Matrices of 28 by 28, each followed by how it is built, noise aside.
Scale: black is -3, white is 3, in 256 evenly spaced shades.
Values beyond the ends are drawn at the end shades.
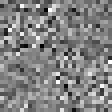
block diagonal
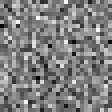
noise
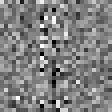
uneven columns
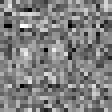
low rank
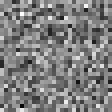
blocks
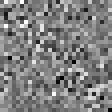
block diagonal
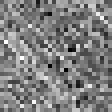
Toeplitz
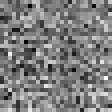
blocks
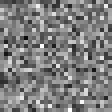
noise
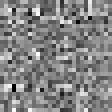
low rank
